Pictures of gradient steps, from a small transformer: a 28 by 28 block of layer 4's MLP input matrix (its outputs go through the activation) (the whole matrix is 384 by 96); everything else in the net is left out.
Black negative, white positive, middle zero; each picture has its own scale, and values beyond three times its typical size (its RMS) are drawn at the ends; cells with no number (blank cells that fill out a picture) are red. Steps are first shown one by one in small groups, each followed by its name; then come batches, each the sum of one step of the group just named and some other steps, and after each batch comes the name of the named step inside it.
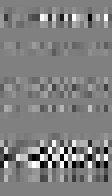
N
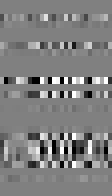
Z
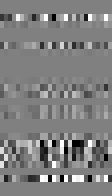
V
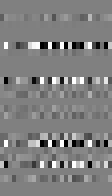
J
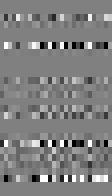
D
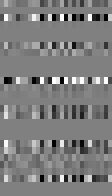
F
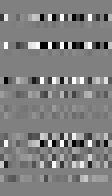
J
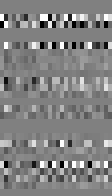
J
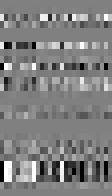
N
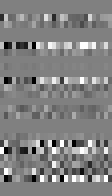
V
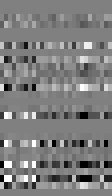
D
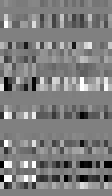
F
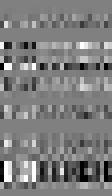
N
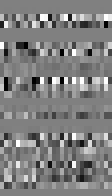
Z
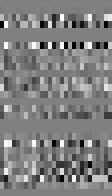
D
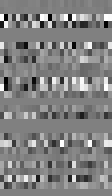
D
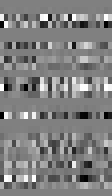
Z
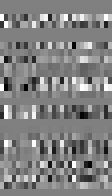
Z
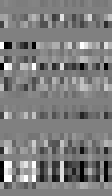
F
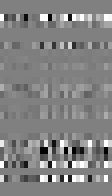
V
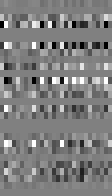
F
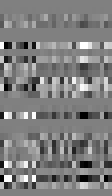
Z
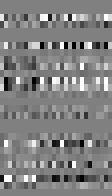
J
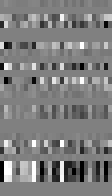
F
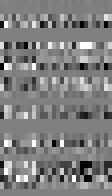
D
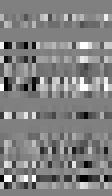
Z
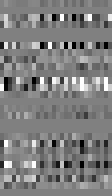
F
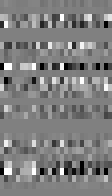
F
